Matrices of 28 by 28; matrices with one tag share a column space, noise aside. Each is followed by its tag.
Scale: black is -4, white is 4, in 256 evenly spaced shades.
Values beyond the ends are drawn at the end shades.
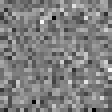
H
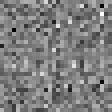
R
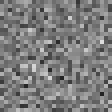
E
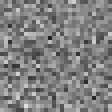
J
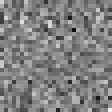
H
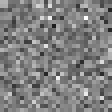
E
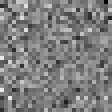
H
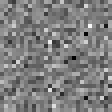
J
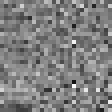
R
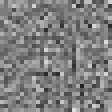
R
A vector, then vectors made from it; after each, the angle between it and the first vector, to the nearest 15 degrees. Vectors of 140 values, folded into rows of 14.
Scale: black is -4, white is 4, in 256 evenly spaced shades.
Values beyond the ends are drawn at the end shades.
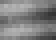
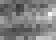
150 degrees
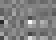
90 degrees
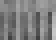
90 degrees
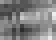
150 degrees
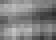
15 degrees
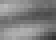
30 degrees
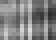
45 degrees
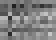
120 degrees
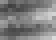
165 degrees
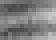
165 degrees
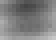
120 degrees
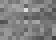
60 degrees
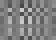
90 degrees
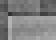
105 degrees
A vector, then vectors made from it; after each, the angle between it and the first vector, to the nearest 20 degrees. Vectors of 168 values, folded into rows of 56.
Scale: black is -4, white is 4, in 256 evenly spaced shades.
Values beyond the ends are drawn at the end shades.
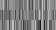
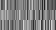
140 degrees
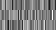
120 degrees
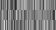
100 degrees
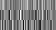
60 degrees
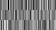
80 degrees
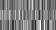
160 degrees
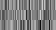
60 degrees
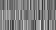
160 degrees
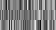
40 degrees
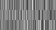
140 degrees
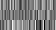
60 degrees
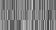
120 degrees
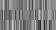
20 degrees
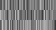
120 degrees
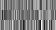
40 degrees
